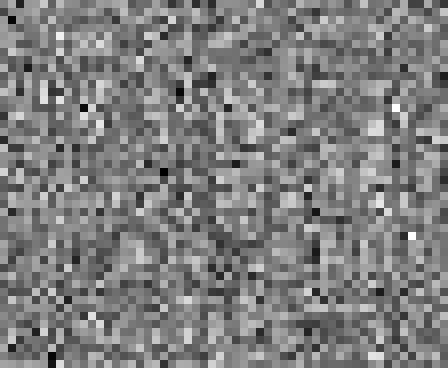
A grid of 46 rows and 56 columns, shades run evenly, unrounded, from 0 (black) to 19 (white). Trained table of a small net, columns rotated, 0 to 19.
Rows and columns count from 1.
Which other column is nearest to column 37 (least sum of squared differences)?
36
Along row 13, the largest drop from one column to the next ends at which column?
7
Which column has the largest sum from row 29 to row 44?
46
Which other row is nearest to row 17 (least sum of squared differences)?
45
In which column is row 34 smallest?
27
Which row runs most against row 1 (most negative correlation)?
9
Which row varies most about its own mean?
11
